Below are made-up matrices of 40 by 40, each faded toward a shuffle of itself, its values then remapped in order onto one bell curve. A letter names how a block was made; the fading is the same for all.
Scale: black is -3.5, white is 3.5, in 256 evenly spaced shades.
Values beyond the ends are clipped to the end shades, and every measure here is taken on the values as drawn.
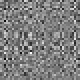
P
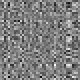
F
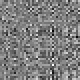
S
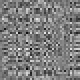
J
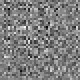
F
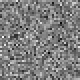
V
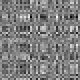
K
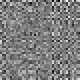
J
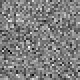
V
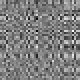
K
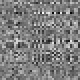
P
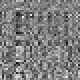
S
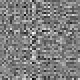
S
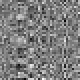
S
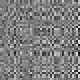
K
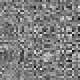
S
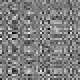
J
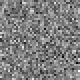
V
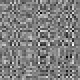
P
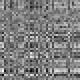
K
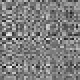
P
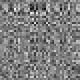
P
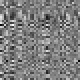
P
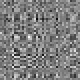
J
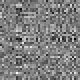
S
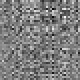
P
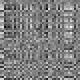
K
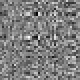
F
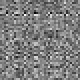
F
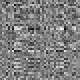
F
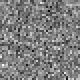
V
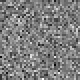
V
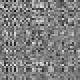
P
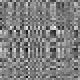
K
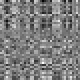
K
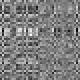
K
